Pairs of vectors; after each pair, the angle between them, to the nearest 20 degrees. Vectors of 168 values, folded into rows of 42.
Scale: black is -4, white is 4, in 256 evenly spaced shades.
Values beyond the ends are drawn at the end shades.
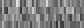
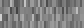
120 degrees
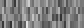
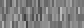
140 degrees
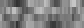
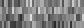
60 degrees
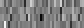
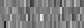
160 degrees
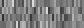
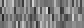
20 degrees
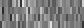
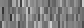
20 degrees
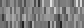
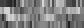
60 degrees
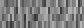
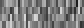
160 degrees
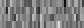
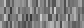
80 degrees
